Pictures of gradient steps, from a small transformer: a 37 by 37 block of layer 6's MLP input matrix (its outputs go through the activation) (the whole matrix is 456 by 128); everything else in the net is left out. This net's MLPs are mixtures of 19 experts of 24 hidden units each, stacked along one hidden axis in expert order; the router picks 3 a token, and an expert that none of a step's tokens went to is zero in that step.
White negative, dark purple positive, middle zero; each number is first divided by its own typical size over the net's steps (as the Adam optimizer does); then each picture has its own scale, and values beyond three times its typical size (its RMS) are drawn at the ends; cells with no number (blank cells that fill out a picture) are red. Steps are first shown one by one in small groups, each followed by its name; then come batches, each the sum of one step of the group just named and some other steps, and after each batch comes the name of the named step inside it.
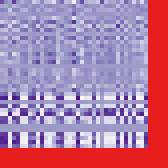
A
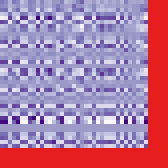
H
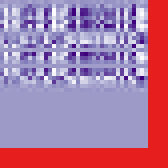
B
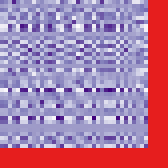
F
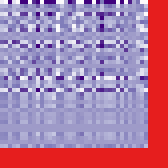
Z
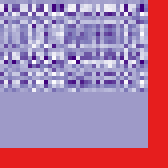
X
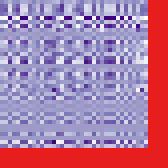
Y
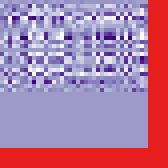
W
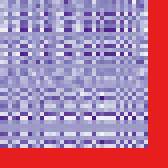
F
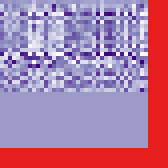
X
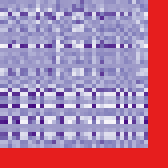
H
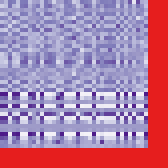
A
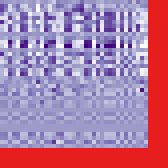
Y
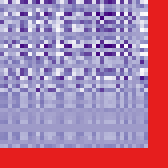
Z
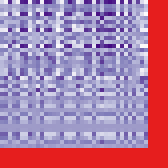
Z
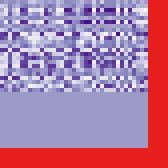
B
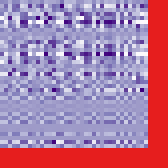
Y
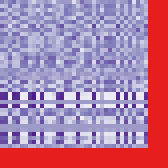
A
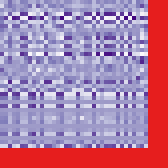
W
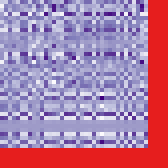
X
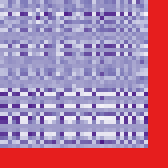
H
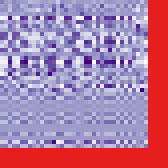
Y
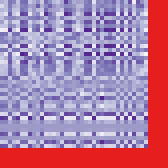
F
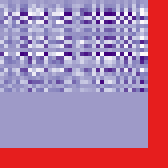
W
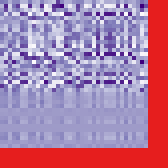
X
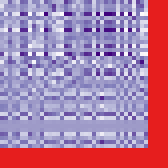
X
